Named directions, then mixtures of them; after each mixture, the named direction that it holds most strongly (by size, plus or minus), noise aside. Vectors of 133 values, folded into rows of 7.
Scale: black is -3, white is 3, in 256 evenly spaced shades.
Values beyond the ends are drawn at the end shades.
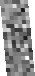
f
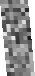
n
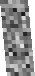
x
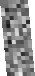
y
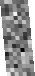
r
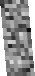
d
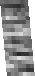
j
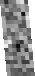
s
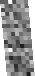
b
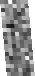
f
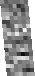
j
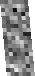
x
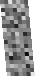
x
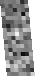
x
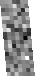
f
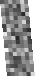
n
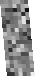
n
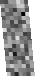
x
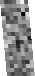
s
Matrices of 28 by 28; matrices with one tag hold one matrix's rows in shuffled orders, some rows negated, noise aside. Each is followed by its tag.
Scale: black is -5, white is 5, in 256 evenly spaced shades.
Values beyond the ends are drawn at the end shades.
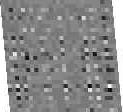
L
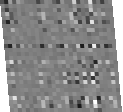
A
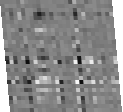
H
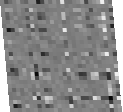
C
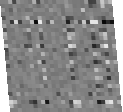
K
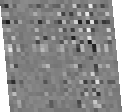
A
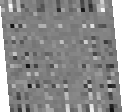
L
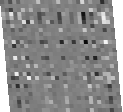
L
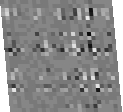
A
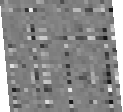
C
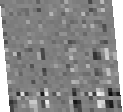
K
